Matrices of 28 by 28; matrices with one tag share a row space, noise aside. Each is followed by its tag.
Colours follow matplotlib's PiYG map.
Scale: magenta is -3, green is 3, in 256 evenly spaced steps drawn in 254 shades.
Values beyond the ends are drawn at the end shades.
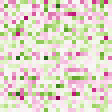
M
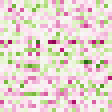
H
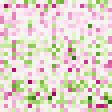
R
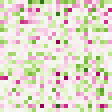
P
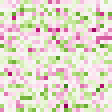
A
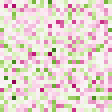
R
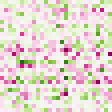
A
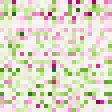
R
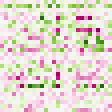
P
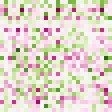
M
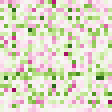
R
